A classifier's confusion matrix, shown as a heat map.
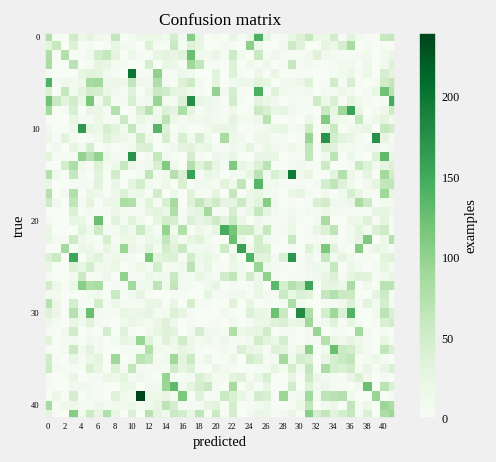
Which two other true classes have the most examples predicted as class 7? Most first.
41, 2
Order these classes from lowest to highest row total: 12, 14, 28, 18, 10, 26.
12, 28, 26, 10, 14, 18
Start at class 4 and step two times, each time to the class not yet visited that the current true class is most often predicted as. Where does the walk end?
13
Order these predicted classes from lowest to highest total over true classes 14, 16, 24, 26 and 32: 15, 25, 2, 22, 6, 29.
2, 6, 15, 29, 25, 22
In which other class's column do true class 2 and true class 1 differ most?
24
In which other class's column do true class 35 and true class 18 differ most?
26
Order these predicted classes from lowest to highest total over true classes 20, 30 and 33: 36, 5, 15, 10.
10, 15, 5, 36
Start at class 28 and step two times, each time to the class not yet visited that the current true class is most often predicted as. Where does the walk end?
31
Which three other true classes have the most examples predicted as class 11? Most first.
39, 33, 35
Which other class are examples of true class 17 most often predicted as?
40
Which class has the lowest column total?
1
